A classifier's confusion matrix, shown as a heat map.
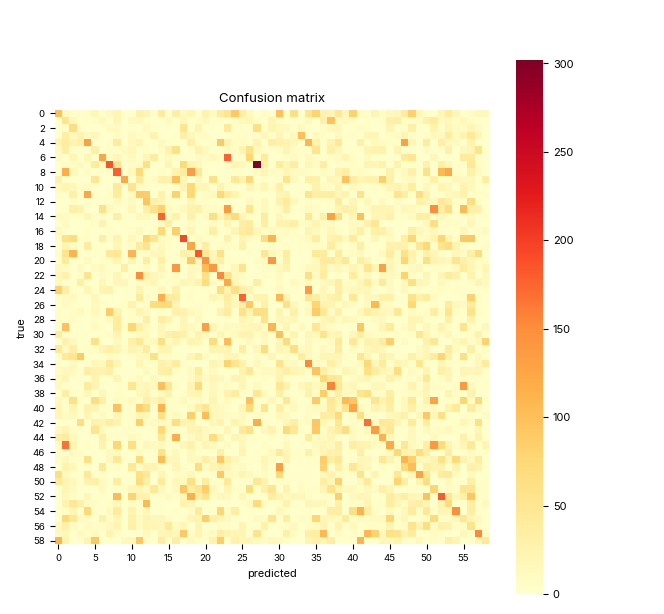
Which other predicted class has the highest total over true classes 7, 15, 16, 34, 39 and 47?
27
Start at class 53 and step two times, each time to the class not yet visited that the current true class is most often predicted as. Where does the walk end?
56
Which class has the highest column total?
14
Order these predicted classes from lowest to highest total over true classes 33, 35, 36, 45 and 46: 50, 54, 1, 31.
54, 31, 50, 1
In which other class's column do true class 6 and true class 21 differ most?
23
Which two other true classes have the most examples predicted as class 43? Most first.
26, 57
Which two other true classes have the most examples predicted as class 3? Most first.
33, 42
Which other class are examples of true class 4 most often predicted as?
47
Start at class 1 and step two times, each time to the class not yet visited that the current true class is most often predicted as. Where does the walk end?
55
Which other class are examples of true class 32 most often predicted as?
28
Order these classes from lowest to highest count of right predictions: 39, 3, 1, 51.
3, 1, 51, 39
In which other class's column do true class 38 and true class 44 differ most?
16
